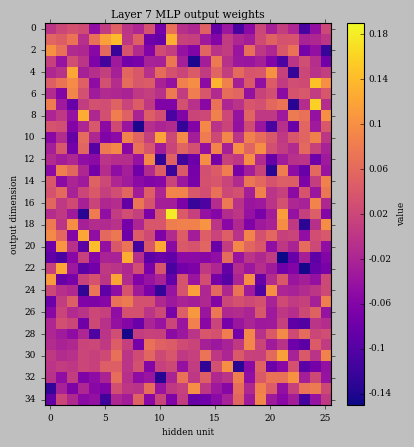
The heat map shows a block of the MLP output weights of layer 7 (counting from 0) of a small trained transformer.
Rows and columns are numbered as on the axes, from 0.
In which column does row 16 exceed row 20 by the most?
8
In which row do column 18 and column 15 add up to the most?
5
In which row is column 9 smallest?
21
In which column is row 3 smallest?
13
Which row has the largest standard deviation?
20
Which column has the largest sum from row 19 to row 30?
18
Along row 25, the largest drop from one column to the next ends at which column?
3
